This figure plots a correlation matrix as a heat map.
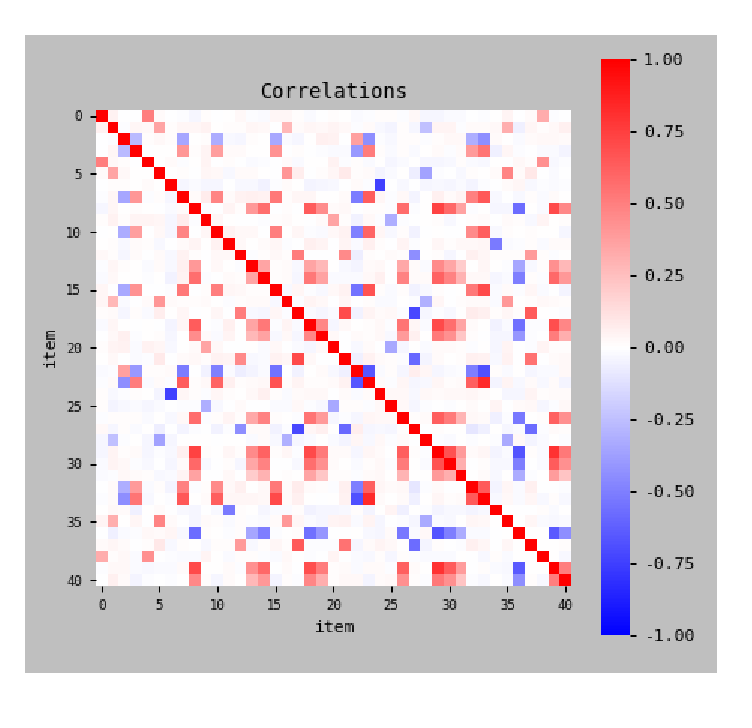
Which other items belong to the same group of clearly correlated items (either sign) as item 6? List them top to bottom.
24
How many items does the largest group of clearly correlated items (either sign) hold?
12
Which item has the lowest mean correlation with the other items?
36
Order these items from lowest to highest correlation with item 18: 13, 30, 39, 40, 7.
7, 13, 40, 30, 39
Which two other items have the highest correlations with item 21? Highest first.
17, 37
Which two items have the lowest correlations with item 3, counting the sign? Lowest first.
22, 2
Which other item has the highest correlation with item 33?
23
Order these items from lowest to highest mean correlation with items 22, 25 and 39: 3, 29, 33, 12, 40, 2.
33, 3, 12, 2, 40, 29
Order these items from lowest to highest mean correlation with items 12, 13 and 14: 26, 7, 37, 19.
7, 37, 19, 26
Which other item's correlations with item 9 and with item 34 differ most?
11
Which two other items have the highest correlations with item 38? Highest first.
4, 0
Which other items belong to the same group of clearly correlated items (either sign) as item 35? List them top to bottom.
1, 5, 16, 28
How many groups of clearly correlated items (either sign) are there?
8
